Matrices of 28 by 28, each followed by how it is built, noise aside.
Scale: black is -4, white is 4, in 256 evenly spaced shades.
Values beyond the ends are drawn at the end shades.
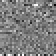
uneven rows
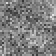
smooth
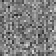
blocks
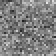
smooth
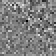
upper triangular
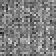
blocks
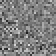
lower triangular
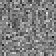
blocks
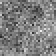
smooth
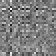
low rank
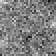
smooth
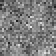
smooth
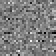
uneven rows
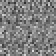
repeating columns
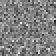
repeating columns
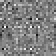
low rank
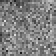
smooth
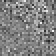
upper triangular
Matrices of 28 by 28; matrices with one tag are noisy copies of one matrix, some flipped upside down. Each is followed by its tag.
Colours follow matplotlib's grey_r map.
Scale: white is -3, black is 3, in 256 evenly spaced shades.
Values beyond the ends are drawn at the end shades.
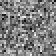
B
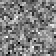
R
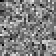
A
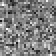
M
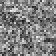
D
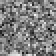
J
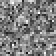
J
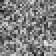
A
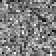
M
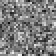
J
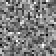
R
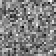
M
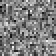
A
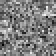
A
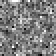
J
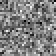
B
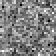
M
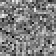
J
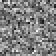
D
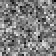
M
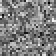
D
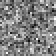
R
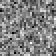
R
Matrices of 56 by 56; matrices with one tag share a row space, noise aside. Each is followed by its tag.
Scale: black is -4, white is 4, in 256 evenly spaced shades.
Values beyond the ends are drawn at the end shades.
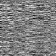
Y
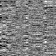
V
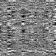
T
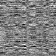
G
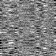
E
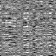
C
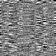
E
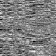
Y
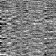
V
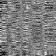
V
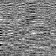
Y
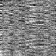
Y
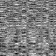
G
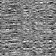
C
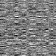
G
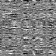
C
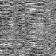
Y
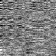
Y
